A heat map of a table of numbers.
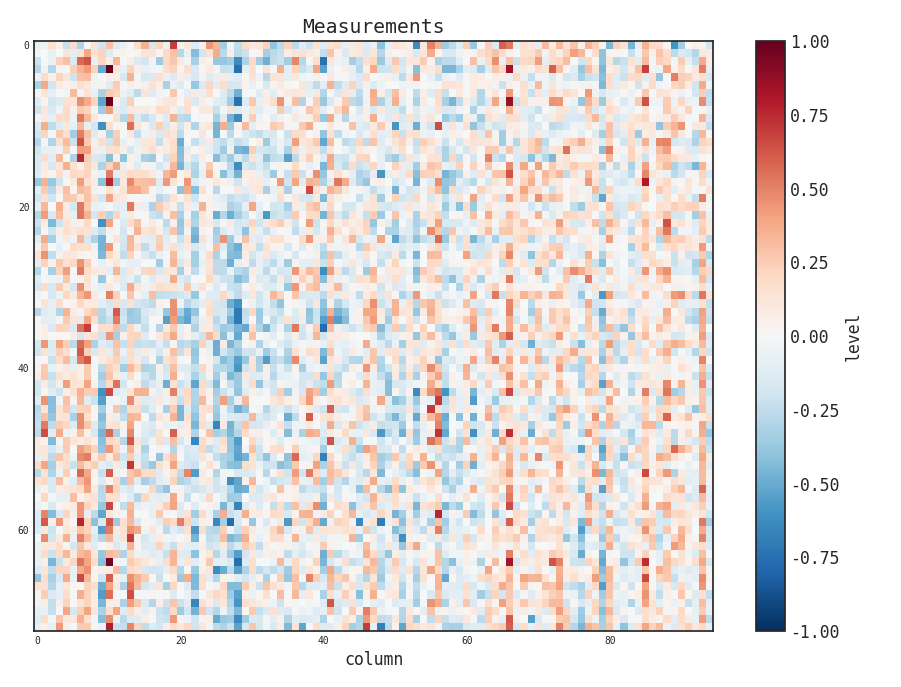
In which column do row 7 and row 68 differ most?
66
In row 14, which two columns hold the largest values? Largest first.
6, 63
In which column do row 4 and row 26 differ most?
53
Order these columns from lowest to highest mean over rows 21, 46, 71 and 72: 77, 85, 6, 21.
21, 77, 85, 6
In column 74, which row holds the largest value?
13
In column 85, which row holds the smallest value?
14
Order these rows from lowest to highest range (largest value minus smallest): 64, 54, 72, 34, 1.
1, 54, 34, 72, 64
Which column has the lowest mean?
28
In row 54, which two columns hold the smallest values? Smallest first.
27, 28
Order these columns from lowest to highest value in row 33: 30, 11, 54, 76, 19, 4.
76, 54, 30, 4, 19, 11
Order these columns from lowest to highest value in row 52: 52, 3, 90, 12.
12, 90, 3, 52
